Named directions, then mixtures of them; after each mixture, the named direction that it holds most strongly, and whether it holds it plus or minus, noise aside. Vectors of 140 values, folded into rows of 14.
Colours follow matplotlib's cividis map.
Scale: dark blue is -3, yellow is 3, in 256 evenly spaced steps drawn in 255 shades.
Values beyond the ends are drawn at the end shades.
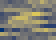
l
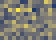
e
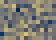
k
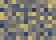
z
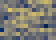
l, plus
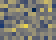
e, plus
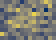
l, plus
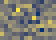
k, minus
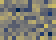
e, minus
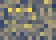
e, plus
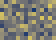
z, plus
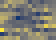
l, minus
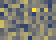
z, minus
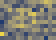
l, plus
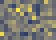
e, plus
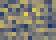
e, minus
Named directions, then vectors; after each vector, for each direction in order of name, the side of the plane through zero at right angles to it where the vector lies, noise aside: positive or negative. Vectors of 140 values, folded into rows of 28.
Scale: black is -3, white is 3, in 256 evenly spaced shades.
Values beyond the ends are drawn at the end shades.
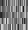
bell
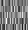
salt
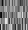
positive, positive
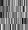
positive, positive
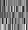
positive, negative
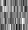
negative, negative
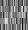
positive, positive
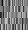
positive, positive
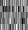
positive, positive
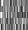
negative, negative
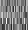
negative, positive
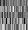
positive, negative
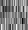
positive, positive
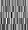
negative, positive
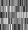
positive, positive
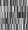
negative, negative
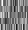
negative, negative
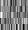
negative, negative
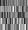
positive, negative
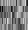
positive, negative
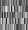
positive, negative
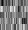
positive, positive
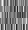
negative, negative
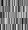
positive, positive
